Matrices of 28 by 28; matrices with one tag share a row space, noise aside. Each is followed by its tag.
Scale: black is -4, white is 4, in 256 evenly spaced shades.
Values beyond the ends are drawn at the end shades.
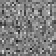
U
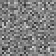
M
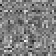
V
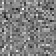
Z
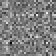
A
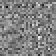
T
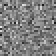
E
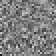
E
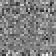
Z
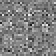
V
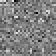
U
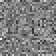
E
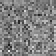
V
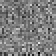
T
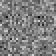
E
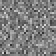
M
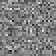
T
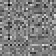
V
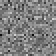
V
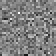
A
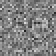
V
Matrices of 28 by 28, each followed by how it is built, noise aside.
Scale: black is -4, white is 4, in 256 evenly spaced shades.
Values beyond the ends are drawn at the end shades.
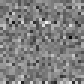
uneven rows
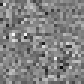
block diagonal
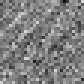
Hankel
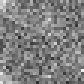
smooth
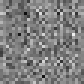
low rank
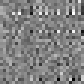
low rank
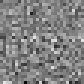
uneven rows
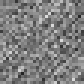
Hankel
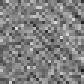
Toeplitz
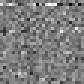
uneven rows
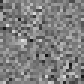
block diagonal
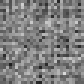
blocks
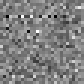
uneven rows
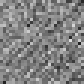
Hankel
